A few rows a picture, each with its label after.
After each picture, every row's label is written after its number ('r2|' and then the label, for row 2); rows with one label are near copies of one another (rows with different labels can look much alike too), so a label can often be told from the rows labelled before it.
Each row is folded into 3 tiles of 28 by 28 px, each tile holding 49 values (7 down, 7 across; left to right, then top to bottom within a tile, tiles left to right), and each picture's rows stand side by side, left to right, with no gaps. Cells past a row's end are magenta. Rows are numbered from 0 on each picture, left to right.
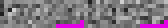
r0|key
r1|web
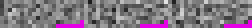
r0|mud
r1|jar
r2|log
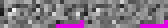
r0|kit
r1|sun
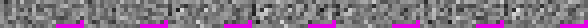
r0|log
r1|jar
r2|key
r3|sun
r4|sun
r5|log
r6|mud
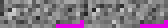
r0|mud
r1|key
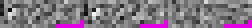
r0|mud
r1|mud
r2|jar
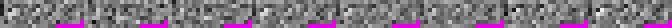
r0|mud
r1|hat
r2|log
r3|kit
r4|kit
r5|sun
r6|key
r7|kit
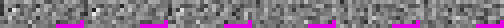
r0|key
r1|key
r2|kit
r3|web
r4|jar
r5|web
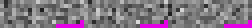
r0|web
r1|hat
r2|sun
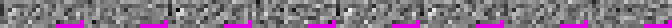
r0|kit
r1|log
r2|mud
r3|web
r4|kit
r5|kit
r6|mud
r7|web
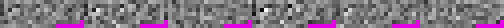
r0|sun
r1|sun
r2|jar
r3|key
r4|kit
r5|log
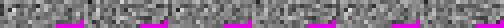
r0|key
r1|log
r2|key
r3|log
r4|key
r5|log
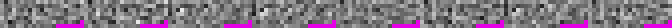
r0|hat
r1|web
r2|key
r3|mud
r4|log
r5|jar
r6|key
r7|jar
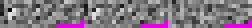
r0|mud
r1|mud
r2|jar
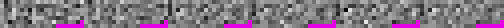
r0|hat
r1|log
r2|mud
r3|sun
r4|key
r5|key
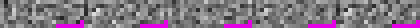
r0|log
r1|kit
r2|web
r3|sun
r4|kit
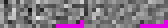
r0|log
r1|mud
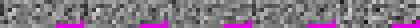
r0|sun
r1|key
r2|web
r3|sun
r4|log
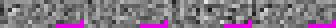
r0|kit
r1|log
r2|web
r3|key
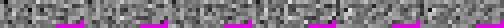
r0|web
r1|log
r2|jar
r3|log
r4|mud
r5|mud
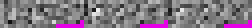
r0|hat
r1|mud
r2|kit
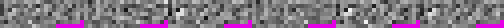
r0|sun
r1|web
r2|mud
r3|log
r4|sun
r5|mud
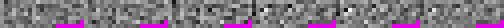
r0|jar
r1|hat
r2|web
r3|key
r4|key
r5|key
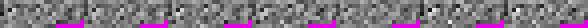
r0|key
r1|mud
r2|sun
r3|sun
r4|sun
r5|key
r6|key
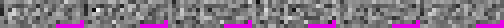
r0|mud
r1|key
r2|hat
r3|log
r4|hat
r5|kit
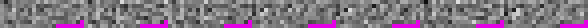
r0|log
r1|jar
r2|log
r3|key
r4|sun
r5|web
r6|mud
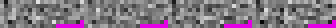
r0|hat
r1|log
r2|log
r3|hat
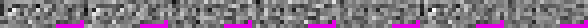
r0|key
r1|kit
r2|web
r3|web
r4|web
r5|key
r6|web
